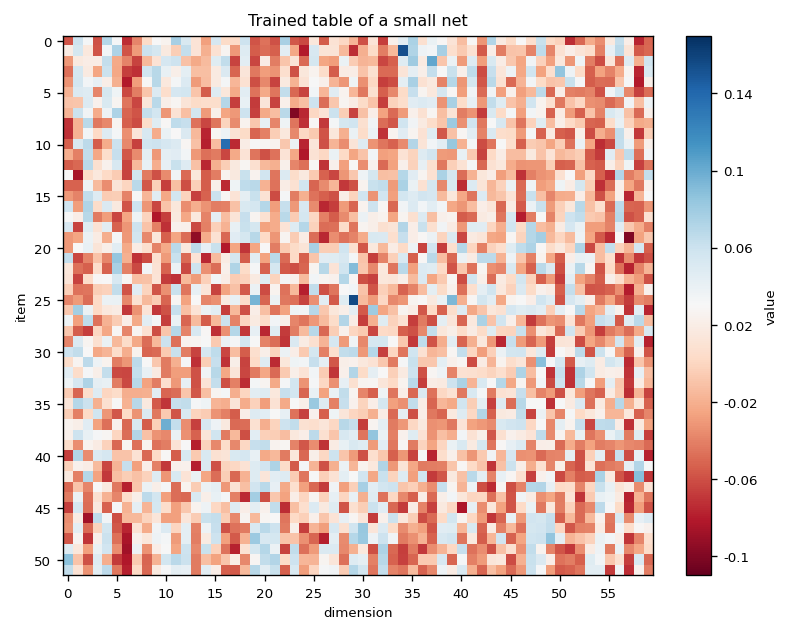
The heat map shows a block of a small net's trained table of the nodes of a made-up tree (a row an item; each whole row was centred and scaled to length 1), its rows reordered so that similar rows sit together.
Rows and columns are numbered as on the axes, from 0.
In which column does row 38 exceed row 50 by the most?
31
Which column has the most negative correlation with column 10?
42
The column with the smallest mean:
6
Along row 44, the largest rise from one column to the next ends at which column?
19
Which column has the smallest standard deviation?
33
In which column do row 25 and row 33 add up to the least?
57
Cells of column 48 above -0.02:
40
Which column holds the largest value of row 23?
28
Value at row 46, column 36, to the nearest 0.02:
-0.06
